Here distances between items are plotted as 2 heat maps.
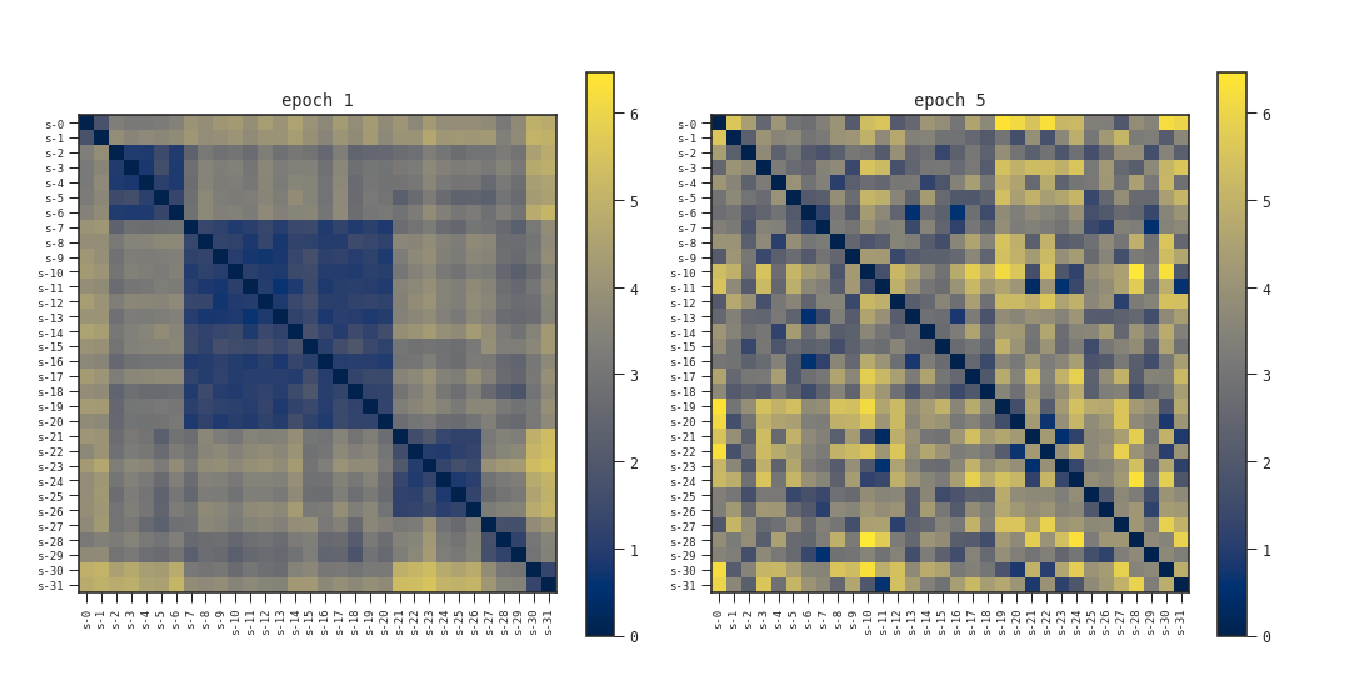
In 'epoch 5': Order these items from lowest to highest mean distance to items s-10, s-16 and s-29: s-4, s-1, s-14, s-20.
s-4, s-14, s-1, s-20
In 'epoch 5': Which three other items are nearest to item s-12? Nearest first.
s-27, s-9, s-3
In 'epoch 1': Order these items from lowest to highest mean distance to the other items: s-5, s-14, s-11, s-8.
s-11, s-8, s-14, s-5
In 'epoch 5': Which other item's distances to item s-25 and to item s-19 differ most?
s-5
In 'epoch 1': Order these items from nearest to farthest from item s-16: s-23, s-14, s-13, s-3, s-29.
s-13, s-14, s-29, s-3, s-23
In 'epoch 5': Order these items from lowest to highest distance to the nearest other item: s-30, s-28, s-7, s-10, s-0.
s-7, s-30, s-10, s-28, s-0
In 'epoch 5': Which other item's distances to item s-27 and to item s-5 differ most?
s-17
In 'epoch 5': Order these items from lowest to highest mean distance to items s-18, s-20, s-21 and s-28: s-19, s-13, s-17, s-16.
s-16, s-13, s-17, s-19
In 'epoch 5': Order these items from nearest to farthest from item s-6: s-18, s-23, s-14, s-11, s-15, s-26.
s-18, s-26, s-15, s-14, s-23, s-11
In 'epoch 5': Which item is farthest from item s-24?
s-28
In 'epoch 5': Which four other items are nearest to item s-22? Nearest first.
s-20, s-30, s-1, s-19
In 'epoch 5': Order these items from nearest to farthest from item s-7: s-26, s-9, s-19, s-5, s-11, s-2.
s-26, s-2, s-5, s-9, s-11, s-19
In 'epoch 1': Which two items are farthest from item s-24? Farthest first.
s-31, s-30
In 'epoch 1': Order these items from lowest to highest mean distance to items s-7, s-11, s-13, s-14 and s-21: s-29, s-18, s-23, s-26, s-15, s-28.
s-18, s-15, s-29, s-28, s-26, s-23
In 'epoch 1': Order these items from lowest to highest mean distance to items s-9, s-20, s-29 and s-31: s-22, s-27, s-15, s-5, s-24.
s-15, s-27, s-5, s-24, s-22
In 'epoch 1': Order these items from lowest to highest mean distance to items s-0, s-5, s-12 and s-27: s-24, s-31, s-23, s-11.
s-11, s-24, s-23, s-31
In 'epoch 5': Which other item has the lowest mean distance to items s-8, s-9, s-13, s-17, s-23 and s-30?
s-6
